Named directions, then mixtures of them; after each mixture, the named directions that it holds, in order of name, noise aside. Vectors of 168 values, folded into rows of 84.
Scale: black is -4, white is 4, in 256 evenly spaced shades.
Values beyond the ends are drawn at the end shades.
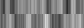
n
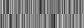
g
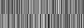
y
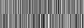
y.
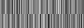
y.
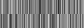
g, y.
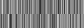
g, y.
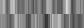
n.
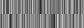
g.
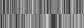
g, n.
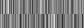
g, y.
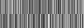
y.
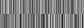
g, y.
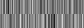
g, y.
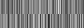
y.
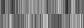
n, y.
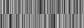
g.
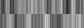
n.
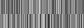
y.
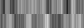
n.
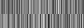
y.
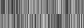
n, y.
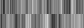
g, n.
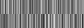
g, y.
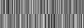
g, y.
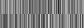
y.
